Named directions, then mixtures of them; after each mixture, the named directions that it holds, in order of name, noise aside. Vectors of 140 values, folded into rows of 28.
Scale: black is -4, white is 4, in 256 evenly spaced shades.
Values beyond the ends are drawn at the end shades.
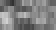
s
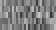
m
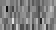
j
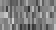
j, m, s.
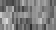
j, s.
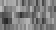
m, s.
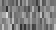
j, m, s.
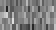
j, m, s.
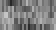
m, s.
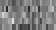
j, m, s.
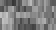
s.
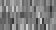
j, m, s.
